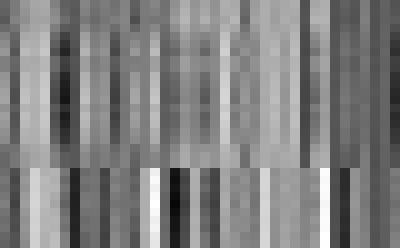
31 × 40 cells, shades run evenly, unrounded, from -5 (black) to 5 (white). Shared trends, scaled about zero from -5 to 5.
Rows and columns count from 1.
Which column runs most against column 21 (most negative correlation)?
25
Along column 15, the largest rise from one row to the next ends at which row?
22
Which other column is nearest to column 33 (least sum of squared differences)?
27
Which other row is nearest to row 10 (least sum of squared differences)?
7
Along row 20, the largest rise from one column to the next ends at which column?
32
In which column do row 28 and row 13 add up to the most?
16
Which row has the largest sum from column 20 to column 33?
3
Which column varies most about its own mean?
18
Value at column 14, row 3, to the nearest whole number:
-2
